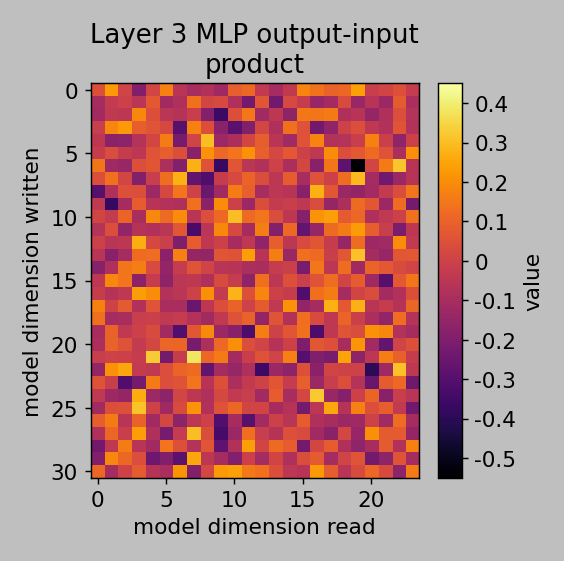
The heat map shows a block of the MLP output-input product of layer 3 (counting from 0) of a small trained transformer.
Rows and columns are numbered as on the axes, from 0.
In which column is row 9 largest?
9
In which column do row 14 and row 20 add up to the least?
15
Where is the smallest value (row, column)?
6, 19
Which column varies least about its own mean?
13
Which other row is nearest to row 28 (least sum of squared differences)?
8
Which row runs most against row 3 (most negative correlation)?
30
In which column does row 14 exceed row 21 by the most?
16
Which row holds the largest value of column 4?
21
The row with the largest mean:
10
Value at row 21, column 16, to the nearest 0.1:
-0.2
